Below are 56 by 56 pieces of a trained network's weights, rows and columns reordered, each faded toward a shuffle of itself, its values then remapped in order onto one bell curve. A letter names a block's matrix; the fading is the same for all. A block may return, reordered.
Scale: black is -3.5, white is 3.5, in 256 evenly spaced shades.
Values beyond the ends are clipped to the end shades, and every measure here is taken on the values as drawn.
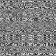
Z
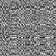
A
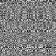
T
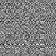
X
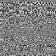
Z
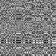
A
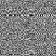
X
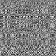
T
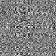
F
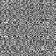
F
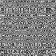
Z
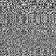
T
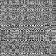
A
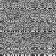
A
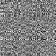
F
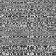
Z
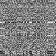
A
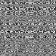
Z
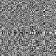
F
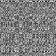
A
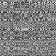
A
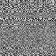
T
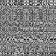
A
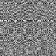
X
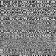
Z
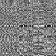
A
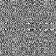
F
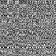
X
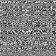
Z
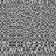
X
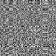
T
